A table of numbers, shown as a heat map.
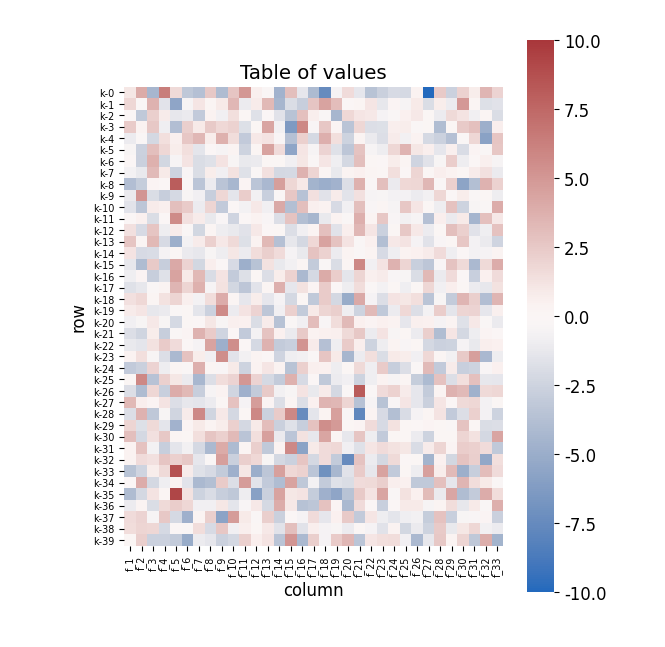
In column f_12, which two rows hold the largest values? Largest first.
k-28, k-27
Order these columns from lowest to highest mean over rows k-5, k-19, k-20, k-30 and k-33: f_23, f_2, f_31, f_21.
f_2, f_23, f_31, f_21
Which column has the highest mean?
f_21
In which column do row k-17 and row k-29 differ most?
f_5
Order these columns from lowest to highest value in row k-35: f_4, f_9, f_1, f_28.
f_1, f_9, f_28, f_4
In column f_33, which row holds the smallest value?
k-39
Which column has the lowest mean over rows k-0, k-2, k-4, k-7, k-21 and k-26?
f_27
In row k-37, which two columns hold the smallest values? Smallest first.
f_9, f_6
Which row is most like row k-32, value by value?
k-18
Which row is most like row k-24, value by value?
k-21
